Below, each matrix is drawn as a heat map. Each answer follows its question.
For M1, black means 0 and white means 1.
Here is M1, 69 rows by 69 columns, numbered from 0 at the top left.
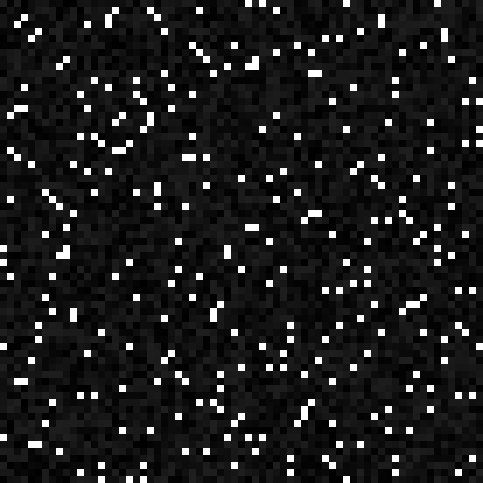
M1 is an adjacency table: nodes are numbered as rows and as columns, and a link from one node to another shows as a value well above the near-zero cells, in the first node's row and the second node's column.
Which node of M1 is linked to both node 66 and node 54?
node 47
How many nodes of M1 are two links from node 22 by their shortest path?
9
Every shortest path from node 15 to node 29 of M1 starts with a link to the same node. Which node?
node 2
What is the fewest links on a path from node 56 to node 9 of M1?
6
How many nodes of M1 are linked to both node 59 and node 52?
1
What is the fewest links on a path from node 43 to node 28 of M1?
5
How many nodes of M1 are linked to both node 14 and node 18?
2
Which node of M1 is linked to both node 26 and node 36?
node 64
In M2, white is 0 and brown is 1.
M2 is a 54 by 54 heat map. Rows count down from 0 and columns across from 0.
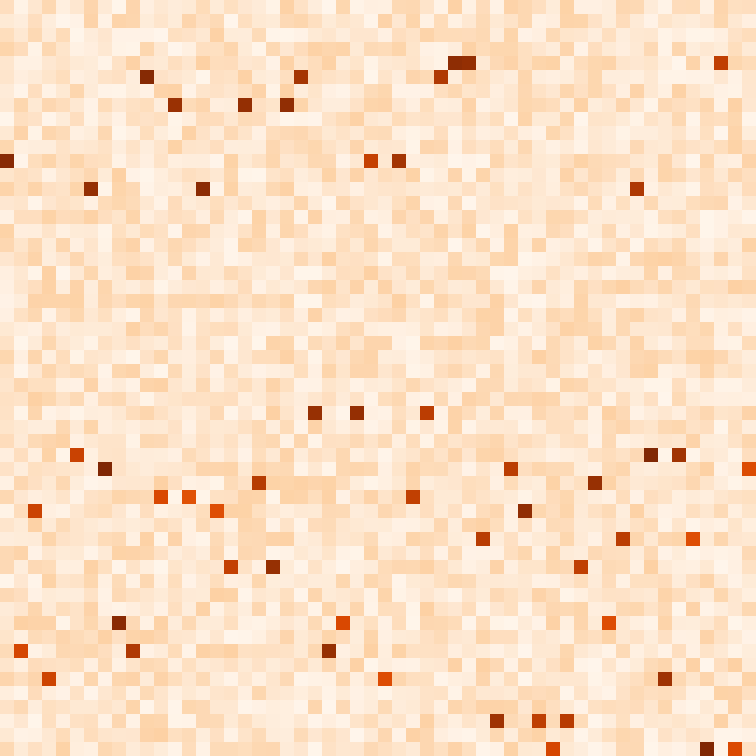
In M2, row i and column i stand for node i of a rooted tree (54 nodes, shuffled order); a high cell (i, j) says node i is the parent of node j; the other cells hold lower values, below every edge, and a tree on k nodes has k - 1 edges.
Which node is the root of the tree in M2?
4
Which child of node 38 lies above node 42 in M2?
34
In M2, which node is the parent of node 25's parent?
35
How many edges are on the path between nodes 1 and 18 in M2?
7
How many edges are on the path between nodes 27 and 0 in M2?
7
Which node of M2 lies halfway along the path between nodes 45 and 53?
51
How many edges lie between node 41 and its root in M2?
3
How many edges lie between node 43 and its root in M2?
4
